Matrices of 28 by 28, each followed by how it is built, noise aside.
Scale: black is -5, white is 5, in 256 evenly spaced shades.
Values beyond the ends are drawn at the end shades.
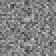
repeating rows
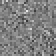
block diagonal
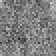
smooth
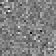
block diagonal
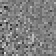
lower triangular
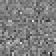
uneven rows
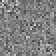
block diagonal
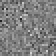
block diagonal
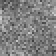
smooth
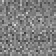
repeating columns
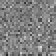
low rank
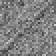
Hankel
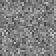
repeating columns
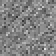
Hankel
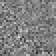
lower triangular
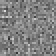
low rank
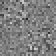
block diagonal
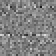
uneven rows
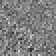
lower triangular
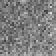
smooth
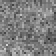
smooth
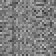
repeating rows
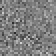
lower triangular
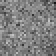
smooth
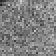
smooth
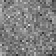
smooth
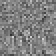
low rank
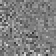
lower triangular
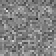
repeating columns
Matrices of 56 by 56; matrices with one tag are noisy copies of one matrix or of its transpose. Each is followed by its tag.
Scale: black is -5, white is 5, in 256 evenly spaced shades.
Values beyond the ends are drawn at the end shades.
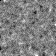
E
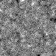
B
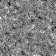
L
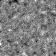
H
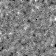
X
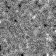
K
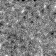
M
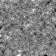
X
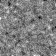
L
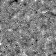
H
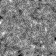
B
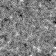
K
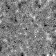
K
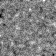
H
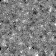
E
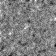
X
